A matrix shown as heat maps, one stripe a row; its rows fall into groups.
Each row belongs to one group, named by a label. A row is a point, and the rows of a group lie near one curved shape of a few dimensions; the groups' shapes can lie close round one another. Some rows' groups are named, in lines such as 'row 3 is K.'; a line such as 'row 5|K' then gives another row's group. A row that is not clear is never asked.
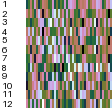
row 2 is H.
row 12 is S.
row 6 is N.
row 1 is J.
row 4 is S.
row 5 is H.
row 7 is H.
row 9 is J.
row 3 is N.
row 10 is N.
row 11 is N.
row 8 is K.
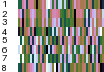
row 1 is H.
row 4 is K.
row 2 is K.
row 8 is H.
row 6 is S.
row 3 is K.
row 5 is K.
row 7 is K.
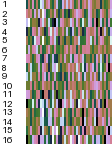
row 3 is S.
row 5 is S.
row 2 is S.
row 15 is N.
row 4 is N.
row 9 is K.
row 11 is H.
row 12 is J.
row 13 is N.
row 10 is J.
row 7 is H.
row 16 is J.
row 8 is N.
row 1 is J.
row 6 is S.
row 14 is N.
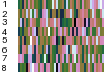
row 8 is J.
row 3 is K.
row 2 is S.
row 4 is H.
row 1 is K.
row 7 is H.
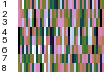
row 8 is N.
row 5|J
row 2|H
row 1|K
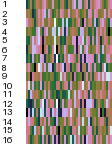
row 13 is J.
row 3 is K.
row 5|N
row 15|S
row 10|S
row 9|K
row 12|H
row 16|H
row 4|H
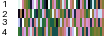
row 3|K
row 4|N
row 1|S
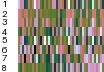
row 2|S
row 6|S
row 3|S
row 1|N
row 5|N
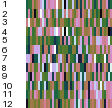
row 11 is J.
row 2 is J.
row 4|H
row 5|K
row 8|N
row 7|J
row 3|S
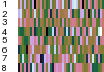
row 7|N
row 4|K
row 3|S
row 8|J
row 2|S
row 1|S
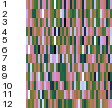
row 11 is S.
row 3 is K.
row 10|N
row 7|N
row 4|H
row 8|K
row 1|K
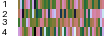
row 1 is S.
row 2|K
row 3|S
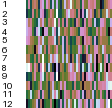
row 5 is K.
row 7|N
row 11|N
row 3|K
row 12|K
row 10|K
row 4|H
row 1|J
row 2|H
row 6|J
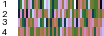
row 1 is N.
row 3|H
